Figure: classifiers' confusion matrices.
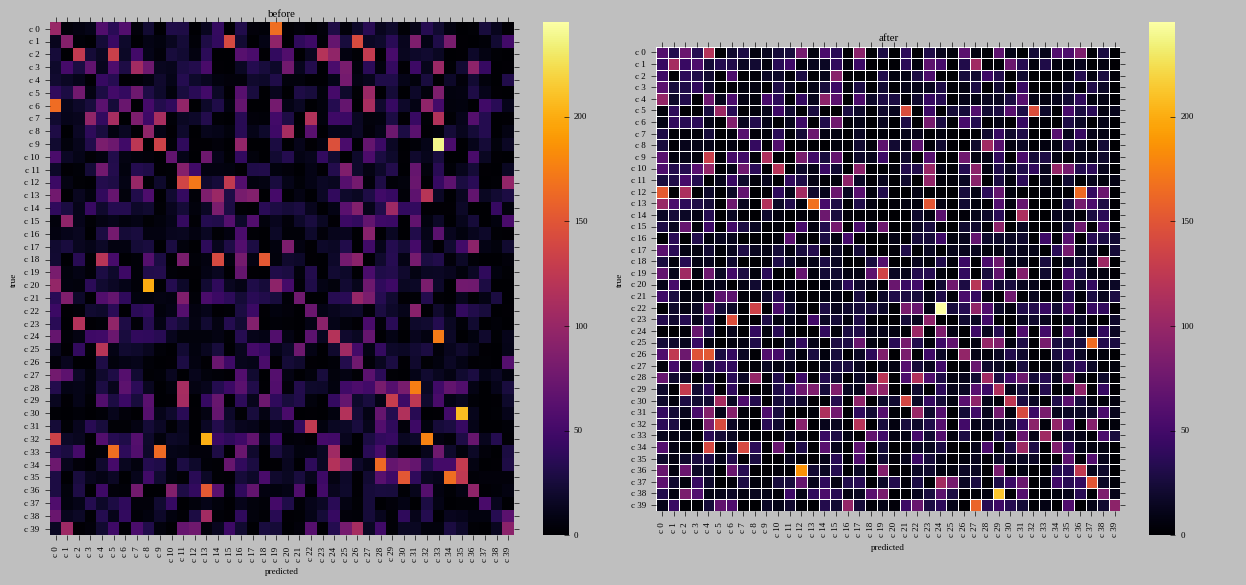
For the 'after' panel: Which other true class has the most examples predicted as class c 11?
c 16
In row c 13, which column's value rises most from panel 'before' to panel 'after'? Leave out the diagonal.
c 23
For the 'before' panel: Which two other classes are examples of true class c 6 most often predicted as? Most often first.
c 0, c 27
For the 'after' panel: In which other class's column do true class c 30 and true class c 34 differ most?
c 21
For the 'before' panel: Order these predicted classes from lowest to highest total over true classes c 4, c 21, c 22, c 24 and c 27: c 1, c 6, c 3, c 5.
c 3, c 6, c 1, c 5
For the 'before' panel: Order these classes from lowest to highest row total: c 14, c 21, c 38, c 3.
c 38, c 14, c 21, c 3
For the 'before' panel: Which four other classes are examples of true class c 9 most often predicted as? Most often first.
c 33, c 24, c 7, c 16
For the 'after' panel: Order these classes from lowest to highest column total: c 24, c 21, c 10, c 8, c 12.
c 8, c 10, c 21, c 12, c 24
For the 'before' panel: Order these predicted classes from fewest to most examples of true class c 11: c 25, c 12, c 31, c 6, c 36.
c 6, c 36, c 12, c 31, c 25
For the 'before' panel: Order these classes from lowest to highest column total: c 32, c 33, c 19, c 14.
c 32, c 14, c 19, c 33
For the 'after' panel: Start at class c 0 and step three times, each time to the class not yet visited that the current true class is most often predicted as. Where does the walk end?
c 31
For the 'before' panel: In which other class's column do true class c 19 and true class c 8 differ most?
c 20
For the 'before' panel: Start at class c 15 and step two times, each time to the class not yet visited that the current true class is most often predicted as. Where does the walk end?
c 26
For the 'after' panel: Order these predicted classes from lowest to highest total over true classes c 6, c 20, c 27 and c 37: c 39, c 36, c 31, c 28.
c 39, c 28, c 36, c 31
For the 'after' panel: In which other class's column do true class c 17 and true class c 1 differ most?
c 27
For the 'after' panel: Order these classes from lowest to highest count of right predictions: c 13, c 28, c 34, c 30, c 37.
c 34, c 28, c 30, c 37, c 13
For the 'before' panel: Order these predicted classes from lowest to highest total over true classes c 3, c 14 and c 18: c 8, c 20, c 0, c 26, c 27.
c 27, c 0, c 20, c 8, c 26
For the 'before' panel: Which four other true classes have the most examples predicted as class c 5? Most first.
c 33, c 2, c 7, c 23
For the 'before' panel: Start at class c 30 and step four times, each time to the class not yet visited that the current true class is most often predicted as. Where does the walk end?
c 31
